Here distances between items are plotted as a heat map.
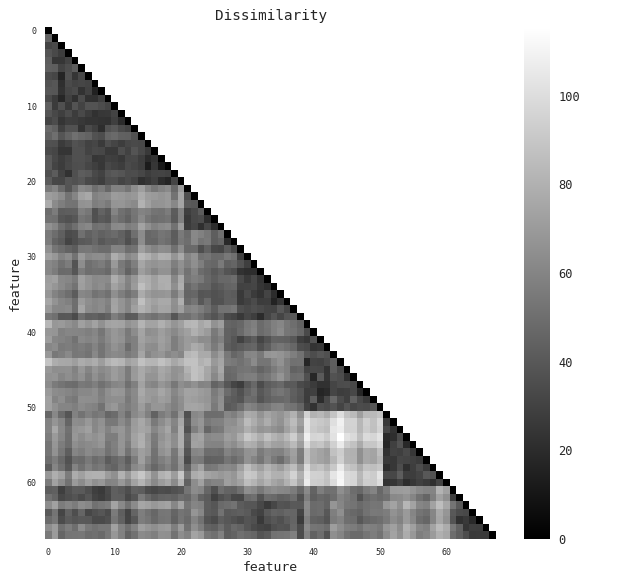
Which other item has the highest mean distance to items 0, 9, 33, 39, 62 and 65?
59
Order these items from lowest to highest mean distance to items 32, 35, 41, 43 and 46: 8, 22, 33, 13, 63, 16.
33, 63, 8, 13, 16, 22
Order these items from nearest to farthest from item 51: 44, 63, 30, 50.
63, 30, 50, 44
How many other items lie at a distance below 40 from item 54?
9
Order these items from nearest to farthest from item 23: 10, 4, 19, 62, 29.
29, 62, 4, 19, 10
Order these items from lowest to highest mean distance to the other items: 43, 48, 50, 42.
42, 48, 50, 43
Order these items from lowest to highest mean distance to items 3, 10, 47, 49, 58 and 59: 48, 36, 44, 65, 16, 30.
16, 65, 48, 36, 30, 44
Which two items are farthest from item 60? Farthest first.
44, 39
